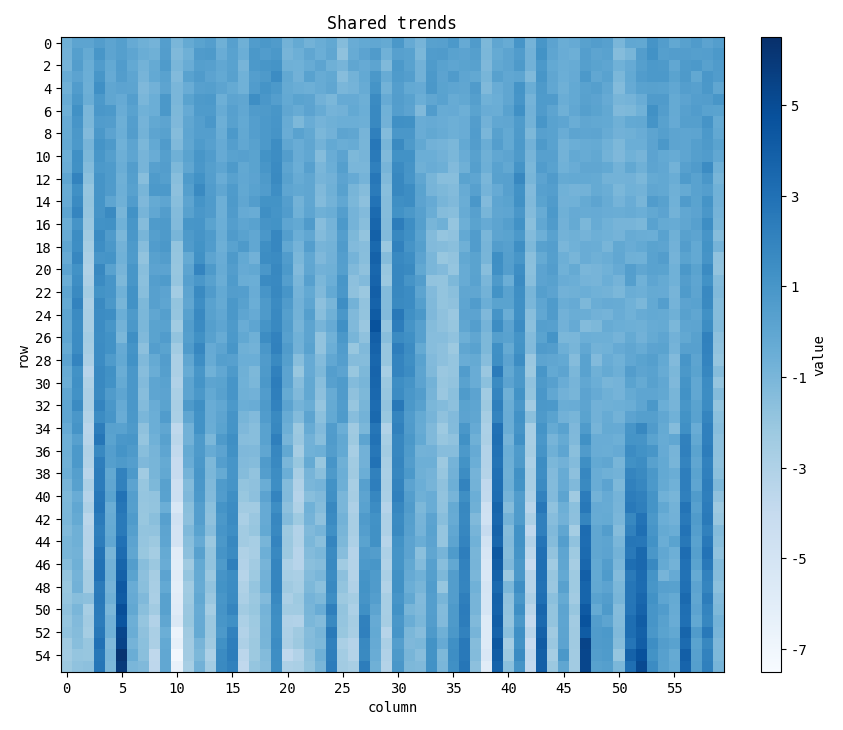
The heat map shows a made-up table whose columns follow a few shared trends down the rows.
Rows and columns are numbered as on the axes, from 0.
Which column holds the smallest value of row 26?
2
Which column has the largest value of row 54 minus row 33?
5
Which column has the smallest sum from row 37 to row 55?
10
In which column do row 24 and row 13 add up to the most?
28
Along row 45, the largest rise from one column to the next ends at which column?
39
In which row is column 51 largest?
54
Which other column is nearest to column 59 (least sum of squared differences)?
34
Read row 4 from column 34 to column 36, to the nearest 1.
0 0 0
